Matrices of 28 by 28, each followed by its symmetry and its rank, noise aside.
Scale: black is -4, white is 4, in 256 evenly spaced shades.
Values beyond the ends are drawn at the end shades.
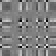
symmetric, rank one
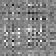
no symmetry, rank three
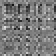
no symmetry, rank two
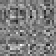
no symmetry, rank three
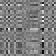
no symmetry, rank one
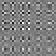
symmetric, rank one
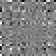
antisymmetric, rank two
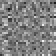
no symmetry, rank three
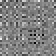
symmetric, rank two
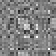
symmetric, rank two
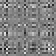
no symmetry, rank two
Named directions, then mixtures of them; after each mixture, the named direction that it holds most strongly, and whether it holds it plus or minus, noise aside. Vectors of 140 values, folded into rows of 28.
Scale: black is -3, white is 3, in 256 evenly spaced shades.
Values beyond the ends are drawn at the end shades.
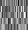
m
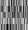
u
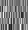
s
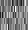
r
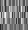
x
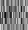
x, minus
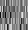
s, minus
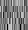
s, minus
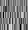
s, minus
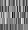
x, plus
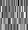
m, plus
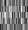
x, plus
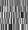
s, plus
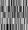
u, plus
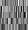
m, minus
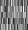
u, minus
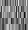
m, minus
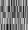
u, plus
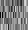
r, plus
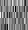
r, minus
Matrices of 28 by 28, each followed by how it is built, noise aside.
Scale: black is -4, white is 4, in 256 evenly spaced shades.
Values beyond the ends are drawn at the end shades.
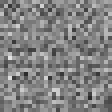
repeating columns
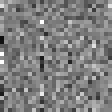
uneven columns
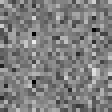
uneven columns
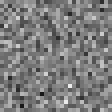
noise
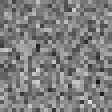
repeating columns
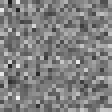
repeating rows
